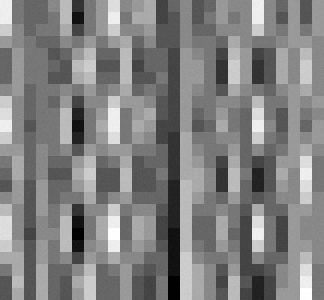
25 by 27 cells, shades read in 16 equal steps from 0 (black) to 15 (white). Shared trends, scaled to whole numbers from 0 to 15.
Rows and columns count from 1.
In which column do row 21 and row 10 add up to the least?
7
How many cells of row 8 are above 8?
7
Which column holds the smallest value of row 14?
15
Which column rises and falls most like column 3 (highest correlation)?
21
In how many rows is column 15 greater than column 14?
2
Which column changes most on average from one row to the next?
22
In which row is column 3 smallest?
20
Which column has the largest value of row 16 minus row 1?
26
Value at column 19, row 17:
6
